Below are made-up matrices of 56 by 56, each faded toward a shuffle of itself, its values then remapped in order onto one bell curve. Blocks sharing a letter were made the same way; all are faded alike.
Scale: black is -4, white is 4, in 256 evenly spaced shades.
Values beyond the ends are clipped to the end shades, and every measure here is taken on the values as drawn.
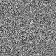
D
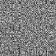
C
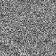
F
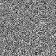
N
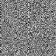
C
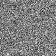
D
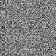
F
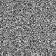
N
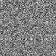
F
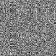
C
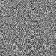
N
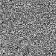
F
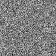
D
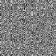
C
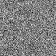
D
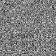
F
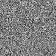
D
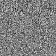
D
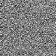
F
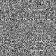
F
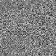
F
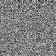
N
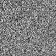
D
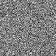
N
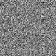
N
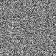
D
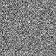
N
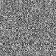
F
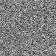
N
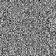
N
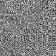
C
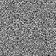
F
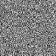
F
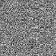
F
